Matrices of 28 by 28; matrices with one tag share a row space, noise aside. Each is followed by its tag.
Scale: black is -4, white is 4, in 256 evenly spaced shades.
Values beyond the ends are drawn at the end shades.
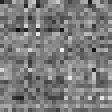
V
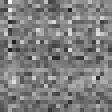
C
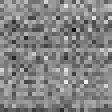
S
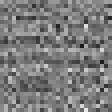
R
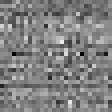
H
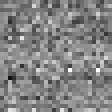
C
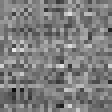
H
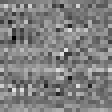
H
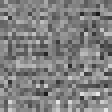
R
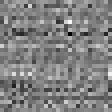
H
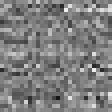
V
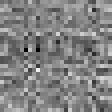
V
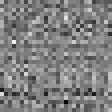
S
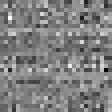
R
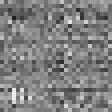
H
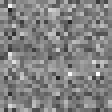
C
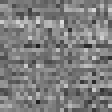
V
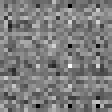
C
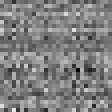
S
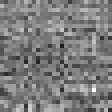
V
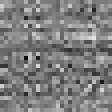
V
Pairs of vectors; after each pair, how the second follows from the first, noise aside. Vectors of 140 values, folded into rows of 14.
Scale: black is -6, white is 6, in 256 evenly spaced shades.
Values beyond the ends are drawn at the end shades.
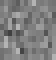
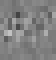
negated, partly zeroed.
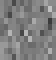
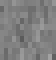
wrapped around, negated, shrunk.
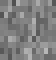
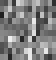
scaled up.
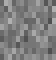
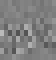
wrapped around, partly zeroed.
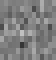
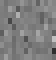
wrapped around, partly zeroed.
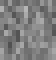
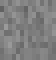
negated, shrunk.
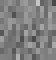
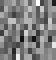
scaled up.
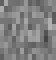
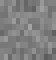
wrapped around, negated, shrunk.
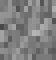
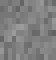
reversed, shrunk.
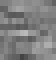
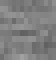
negated, shrunk.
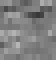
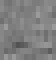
reversed, shrunk.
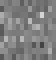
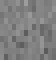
wrapped around, negated, shrunk.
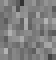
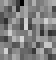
scaled up.
